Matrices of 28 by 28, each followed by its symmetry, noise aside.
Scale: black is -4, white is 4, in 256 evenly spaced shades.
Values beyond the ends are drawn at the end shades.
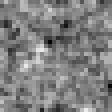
antisymmetric.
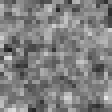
antisymmetric.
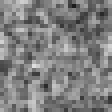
no symmetry.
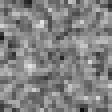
same after a half turn.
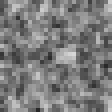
mirrored top to bottom.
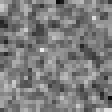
no symmetry.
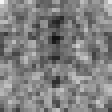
mirrored left to right.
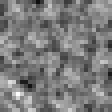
symmetric across the other diagonal.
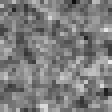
no symmetry.
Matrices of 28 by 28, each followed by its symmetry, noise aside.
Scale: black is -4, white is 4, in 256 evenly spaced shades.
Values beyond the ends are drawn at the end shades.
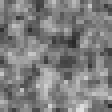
no symmetry.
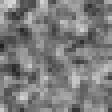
no symmetry.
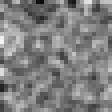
antisymmetric.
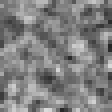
antisymmetric.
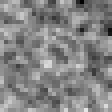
symmetric across the other diagonal.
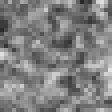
no symmetry.
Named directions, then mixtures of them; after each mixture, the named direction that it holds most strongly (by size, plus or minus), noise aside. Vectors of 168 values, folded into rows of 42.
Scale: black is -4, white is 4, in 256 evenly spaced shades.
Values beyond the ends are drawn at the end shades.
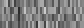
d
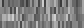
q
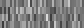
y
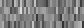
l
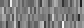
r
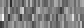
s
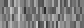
d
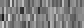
y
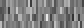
y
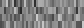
l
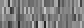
d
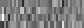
s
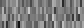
r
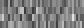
s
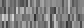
y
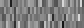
r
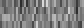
q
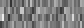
s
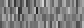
d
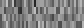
d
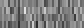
d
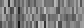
d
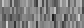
q
